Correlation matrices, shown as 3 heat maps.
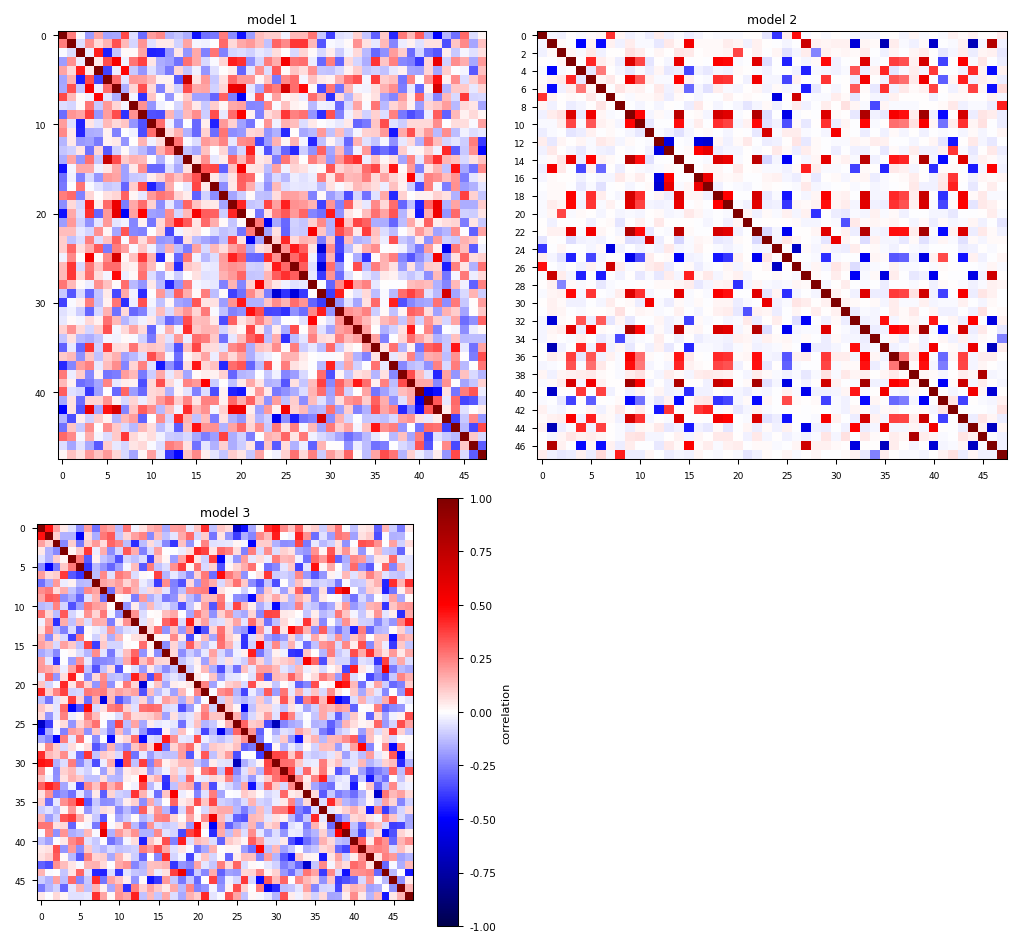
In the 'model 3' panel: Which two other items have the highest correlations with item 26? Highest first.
45, 25
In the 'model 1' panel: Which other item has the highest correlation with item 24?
26
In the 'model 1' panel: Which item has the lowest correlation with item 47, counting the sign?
13
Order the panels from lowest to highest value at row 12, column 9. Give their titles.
model 3, model 2, model 1
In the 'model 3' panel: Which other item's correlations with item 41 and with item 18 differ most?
5
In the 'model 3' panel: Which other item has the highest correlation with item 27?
16
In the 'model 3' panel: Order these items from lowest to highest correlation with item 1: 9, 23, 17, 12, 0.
17, 23, 12, 9, 0
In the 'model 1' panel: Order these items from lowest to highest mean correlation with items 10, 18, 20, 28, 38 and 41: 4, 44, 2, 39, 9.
2, 9, 4, 44, 39
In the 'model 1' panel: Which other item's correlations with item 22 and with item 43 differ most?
28
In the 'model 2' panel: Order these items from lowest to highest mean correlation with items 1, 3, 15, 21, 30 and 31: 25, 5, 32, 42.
32, 25, 42, 5
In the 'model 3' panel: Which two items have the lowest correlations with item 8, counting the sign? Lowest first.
22, 44
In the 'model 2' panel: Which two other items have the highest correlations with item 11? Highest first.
23, 30
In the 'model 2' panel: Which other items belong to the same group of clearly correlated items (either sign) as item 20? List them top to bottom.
2, 28
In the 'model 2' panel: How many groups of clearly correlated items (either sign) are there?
9
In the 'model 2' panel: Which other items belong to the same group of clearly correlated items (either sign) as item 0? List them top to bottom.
7, 24, 26
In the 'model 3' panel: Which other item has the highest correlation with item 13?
32
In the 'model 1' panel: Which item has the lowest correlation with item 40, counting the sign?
41
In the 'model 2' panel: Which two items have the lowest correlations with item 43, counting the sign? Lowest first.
25, 41
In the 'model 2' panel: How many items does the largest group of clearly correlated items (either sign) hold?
16
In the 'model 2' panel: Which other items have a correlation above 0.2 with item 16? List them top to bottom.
13, 17, 42
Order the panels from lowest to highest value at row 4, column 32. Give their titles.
model 1, model 3, model 2
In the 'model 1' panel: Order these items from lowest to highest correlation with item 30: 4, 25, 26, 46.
4, 46, 25, 26
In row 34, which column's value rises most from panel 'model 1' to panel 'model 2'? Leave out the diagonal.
25
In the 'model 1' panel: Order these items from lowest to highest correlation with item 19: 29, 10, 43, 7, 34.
29, 7, 43, 34, 10
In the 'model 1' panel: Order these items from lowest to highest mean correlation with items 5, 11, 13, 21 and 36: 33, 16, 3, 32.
3, 32, 33, 16
